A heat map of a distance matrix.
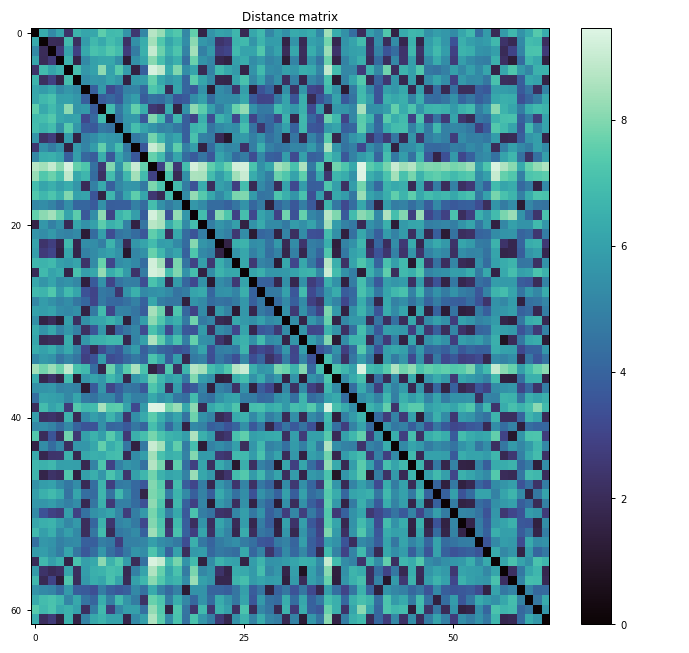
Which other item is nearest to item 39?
25
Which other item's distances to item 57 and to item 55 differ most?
42
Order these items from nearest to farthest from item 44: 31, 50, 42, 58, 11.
11, 42, 50, 58, 31
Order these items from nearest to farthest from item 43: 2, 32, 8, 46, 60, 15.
2, 32, 46, 60, 8, 15
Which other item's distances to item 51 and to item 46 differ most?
19
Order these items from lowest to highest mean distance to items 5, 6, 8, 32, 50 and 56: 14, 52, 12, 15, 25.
52, 12, 15, 25, 14
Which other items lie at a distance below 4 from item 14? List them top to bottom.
8, 15, 17, 35
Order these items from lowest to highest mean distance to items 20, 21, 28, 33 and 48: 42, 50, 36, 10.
50, 10, 36, 42
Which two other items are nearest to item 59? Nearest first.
48, 13
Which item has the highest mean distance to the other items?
14
